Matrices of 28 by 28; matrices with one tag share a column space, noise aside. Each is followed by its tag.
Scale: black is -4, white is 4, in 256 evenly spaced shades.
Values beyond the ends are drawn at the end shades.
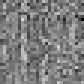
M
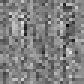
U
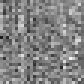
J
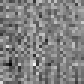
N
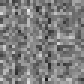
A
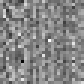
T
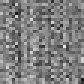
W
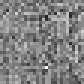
M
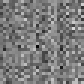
W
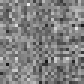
N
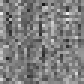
U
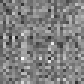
J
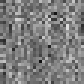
U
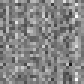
N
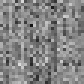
N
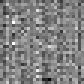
W
